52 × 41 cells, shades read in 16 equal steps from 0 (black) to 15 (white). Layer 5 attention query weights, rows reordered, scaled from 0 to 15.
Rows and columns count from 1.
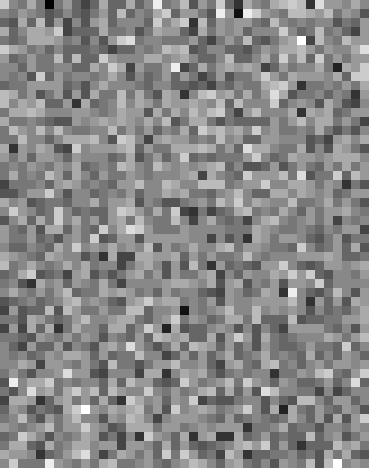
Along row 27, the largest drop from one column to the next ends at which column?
12
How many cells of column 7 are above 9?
7
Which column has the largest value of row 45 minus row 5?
35
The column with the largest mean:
15
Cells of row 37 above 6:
25
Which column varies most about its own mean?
28
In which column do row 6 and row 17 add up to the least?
8
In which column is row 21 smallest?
39
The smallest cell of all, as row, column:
1, 6
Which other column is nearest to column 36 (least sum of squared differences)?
18
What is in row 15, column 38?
5
